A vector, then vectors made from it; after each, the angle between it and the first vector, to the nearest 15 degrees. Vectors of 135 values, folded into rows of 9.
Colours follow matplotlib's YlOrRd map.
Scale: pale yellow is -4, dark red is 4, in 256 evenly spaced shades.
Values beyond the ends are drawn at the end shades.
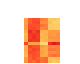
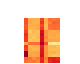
135 degrees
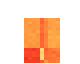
90 degrees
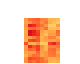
30 degrees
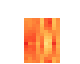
75 degrees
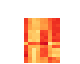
150 degrees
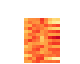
60 degrees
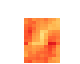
60 degrees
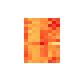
150 degrees
